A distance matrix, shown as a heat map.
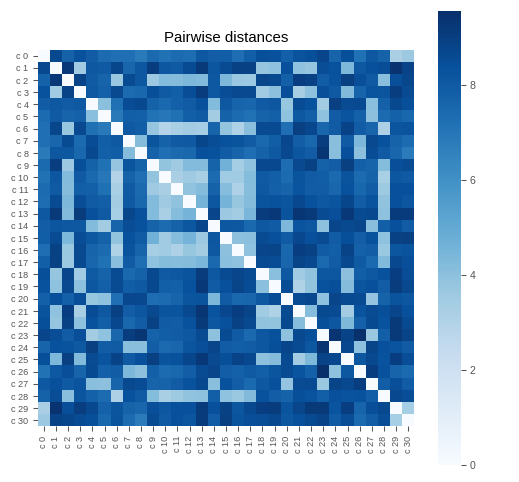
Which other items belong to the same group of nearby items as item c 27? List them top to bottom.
c 4, c 5, c 14, c 20, c 23
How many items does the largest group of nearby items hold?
11
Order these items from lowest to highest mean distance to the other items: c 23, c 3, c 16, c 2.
c 16, c 2, c 3, c 23
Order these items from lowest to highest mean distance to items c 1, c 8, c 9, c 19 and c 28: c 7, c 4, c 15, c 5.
c 15, c 7, c 5, c 4
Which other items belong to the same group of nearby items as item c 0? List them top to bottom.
c 29, c 30
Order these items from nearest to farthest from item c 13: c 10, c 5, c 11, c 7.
c 10, c 11, c 5, c 7
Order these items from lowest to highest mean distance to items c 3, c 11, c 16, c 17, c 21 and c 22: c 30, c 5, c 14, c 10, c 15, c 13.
c 10, c 15, c 13, c 5, c 14, c 30
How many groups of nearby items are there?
5
